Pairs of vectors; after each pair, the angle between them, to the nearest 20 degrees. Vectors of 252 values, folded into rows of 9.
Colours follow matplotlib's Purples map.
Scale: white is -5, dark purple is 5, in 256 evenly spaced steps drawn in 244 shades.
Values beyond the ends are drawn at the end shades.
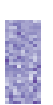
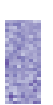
40 degrees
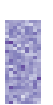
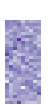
100 degrees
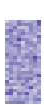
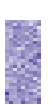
80 degrees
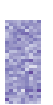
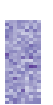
160 degrees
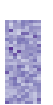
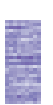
120 degrees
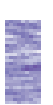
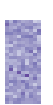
80 degrees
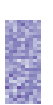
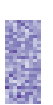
20 degrees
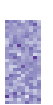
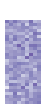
80 degrees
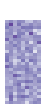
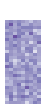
20 degrees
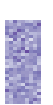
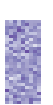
40 degrees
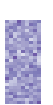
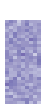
160 degrees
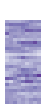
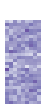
60 degrees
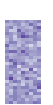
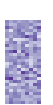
40 degrees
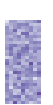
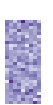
120 degrees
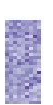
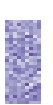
160 degrees
